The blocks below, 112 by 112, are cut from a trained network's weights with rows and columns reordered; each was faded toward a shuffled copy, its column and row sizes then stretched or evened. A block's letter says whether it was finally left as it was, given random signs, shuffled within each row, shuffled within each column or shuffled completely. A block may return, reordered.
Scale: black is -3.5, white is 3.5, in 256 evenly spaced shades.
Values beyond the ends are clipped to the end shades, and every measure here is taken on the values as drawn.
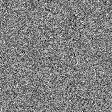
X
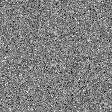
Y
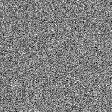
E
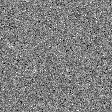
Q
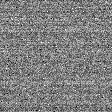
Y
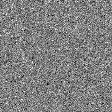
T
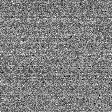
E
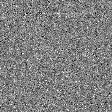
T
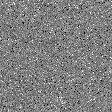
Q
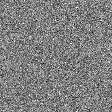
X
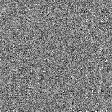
E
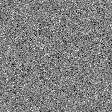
Q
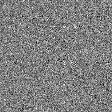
T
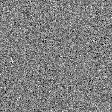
X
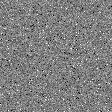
Q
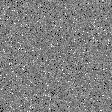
Q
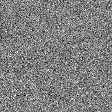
Y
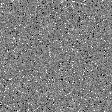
X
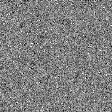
E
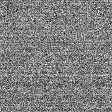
E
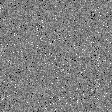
X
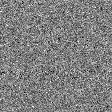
Y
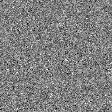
T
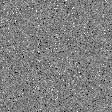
X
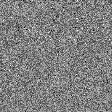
T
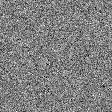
Q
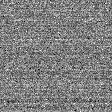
Y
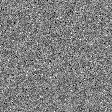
Q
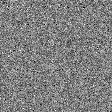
Y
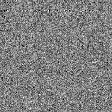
E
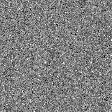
X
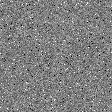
Q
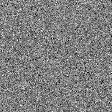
T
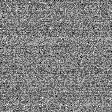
E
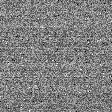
E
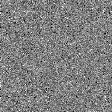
E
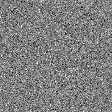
X
